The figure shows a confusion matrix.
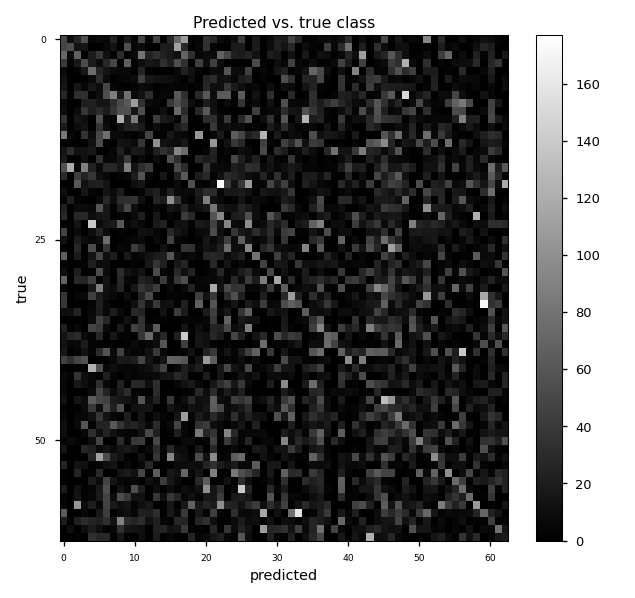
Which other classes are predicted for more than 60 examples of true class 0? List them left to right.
16, 17, 51
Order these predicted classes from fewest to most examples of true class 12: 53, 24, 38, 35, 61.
38, 61, 53, 35, 24
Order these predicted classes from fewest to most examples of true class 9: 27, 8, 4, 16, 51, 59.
59, 4, 51, 27, 8, 16
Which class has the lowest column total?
1
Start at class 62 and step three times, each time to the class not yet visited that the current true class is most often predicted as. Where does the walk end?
21
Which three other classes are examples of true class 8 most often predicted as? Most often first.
10, 56, 55
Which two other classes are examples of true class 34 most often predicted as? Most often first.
26, 60
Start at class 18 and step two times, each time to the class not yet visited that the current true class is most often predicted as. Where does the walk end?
58
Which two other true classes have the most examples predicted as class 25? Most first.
56, 52
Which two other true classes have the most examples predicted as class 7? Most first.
48, 3
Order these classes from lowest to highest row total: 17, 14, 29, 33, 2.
29, 17, 14, 33, 2
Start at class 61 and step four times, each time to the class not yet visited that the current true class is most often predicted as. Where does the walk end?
33
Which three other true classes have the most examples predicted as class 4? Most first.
23, 41, 45
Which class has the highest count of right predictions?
45
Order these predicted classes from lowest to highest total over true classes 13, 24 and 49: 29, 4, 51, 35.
29, 4, 51, 35
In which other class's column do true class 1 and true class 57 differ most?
16
